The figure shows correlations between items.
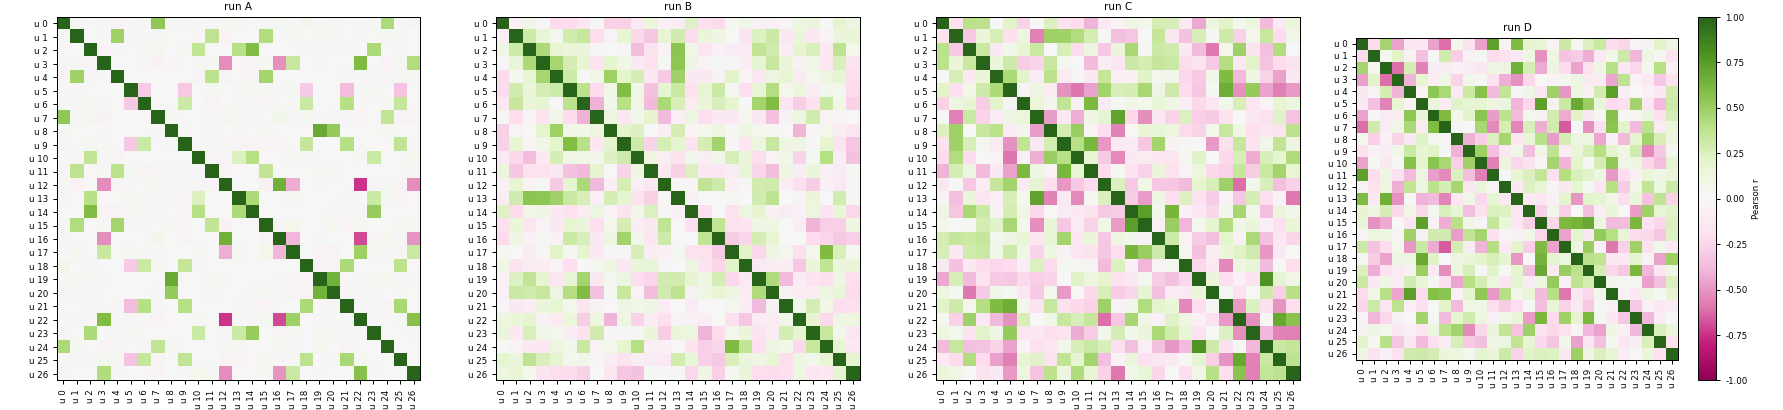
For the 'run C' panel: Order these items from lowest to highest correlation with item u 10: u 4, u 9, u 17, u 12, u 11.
u 12, u 17, u 4, u 11, u 9
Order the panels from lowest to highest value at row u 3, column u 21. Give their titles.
run D, run A, run B, run C
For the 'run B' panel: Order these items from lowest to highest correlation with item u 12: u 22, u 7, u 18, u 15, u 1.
u 7, u 22, u 18, u 1, u 15
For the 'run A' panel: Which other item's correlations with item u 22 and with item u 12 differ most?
u 16
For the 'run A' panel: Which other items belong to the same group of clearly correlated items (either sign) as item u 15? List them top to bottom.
u 1, u 4, u 11
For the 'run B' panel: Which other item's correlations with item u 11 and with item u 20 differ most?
u 6
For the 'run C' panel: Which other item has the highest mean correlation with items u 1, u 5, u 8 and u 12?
u 21
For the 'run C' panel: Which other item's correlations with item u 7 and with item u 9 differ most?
u 1
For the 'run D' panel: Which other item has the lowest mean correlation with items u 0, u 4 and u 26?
u 3
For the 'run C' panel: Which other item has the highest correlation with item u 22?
u 25
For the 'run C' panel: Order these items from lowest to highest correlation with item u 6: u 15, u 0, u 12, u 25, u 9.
u 0, u 12, u 15, u 25, u 9
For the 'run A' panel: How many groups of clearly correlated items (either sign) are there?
6
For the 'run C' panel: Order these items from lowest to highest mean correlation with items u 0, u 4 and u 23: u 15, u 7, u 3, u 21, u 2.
u 7, u 2, u 15, u 3, u 21
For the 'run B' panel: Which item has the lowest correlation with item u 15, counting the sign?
u 23
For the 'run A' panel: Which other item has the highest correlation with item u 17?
u 22
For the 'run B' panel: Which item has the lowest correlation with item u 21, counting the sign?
u 19
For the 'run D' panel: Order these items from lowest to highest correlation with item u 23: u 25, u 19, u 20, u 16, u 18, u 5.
u 16, u 25, u 20, u 18, u 5, u 19
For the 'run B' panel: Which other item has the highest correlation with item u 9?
u 5
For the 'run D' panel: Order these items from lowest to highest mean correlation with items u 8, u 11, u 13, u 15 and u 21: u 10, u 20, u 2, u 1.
u 1, u 10, u 20, u 2
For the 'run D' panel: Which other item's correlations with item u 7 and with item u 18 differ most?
u 15
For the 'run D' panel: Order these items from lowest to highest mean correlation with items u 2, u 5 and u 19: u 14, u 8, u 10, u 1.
u 1, u 14, u 10, u 8
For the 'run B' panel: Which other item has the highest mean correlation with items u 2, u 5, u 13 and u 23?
u 3
